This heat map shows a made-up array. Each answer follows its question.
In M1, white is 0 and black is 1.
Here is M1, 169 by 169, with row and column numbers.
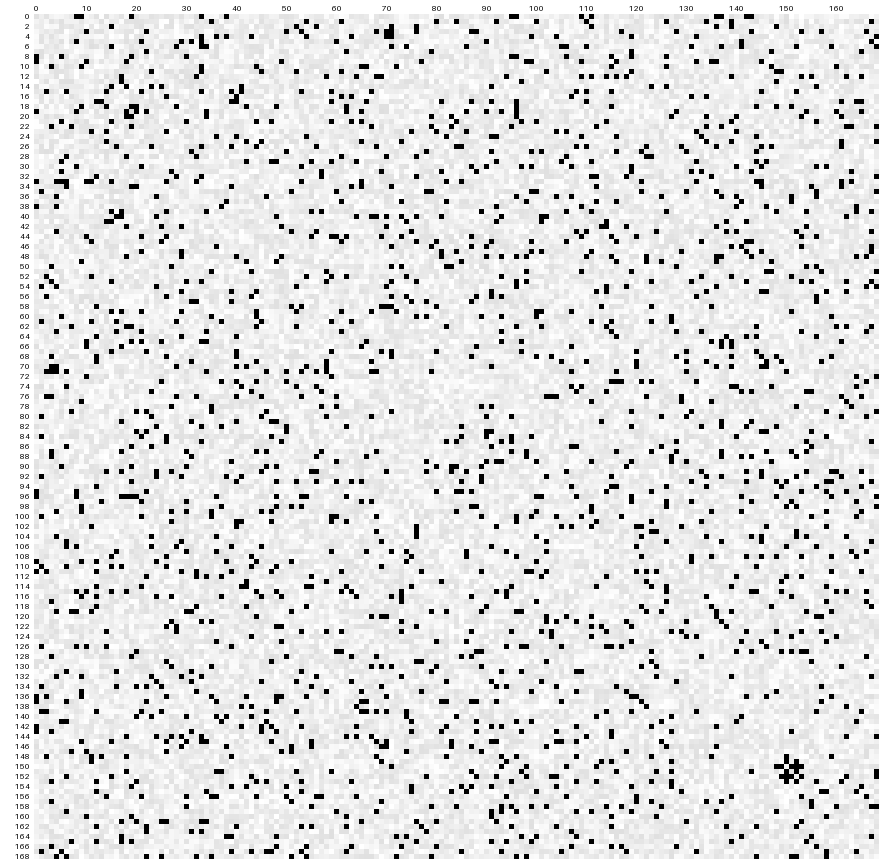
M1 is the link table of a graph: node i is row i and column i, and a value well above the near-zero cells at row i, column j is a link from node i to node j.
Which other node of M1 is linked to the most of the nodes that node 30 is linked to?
node 84
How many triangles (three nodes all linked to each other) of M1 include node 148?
8
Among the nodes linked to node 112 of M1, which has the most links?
node 153
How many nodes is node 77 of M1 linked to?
5
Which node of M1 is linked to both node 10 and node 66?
node 65
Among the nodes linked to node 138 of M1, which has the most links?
node 162
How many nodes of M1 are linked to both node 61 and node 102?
2
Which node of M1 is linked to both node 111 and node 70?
node 120
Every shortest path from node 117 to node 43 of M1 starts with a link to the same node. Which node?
node 158
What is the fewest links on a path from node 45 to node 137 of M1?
3
